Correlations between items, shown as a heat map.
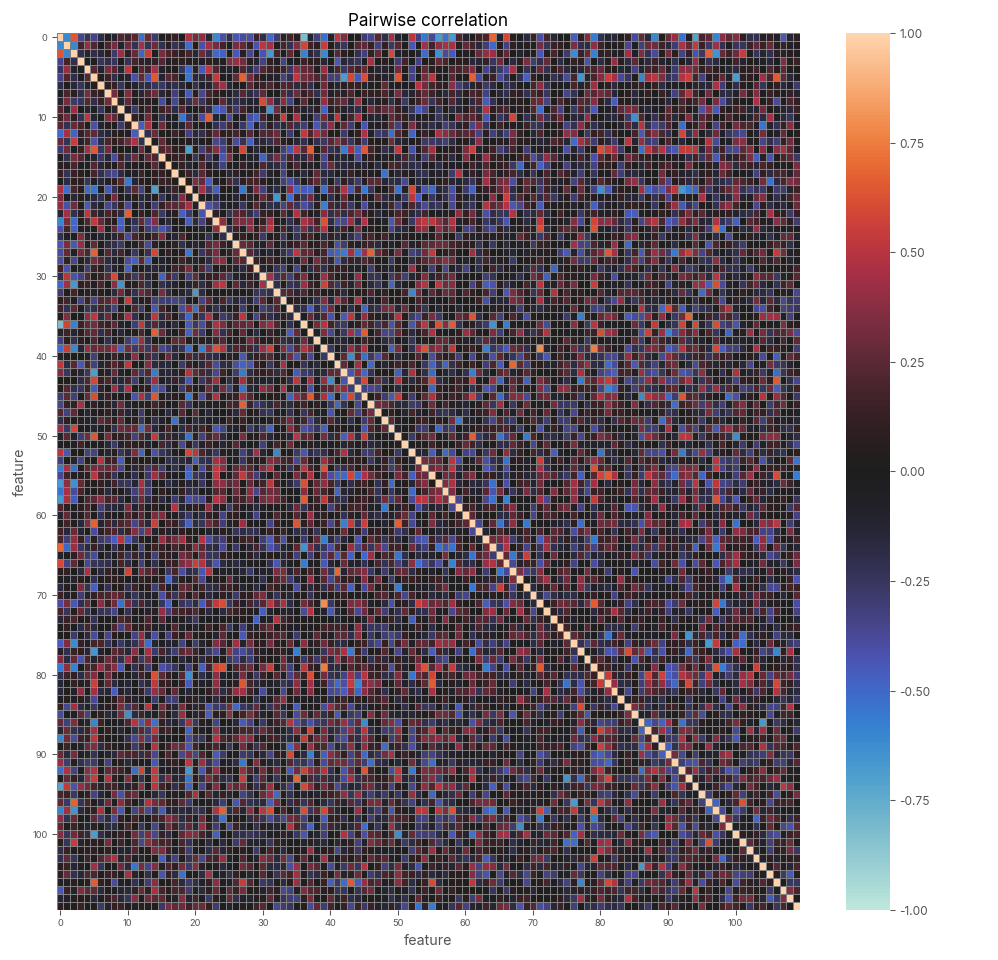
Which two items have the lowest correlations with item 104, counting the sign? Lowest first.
86, 11
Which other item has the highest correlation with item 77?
84
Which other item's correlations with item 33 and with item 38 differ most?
10
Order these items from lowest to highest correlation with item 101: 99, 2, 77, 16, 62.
99, 77, 16, 62, 2
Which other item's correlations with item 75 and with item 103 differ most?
93
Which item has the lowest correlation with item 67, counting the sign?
65
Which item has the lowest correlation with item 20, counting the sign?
32
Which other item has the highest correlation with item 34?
90
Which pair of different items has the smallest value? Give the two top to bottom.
0, 36
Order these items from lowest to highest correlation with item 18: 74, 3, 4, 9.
4, 74, 3, 9
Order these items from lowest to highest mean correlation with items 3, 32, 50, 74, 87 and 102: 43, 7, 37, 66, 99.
66, 99, 7, 43, 37
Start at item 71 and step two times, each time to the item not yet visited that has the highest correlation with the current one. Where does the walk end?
79
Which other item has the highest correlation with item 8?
30
